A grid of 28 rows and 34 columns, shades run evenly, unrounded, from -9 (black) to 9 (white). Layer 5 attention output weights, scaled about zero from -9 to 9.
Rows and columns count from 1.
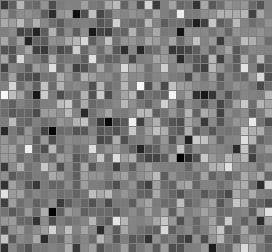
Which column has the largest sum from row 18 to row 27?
31
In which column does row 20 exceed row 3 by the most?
26
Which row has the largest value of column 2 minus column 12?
10
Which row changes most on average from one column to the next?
11
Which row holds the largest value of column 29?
19
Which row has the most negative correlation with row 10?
6
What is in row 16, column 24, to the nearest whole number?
-7
